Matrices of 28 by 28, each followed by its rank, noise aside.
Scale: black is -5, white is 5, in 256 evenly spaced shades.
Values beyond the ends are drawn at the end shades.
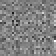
four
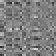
three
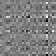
two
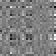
one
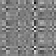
one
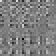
two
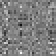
three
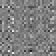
three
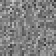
five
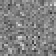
four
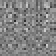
three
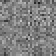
five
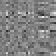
two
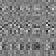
two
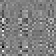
two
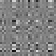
two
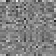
four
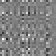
two
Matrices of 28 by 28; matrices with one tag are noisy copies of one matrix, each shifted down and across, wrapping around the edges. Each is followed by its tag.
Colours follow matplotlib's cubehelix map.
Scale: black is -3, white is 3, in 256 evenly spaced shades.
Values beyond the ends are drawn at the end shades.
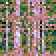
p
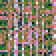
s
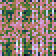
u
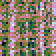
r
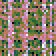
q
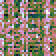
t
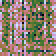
p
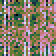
u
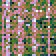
r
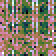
u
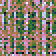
s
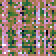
q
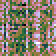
p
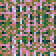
s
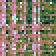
t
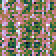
r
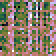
q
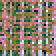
s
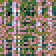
t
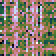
p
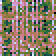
u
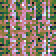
t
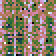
r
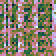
q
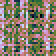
t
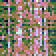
p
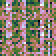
q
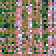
t
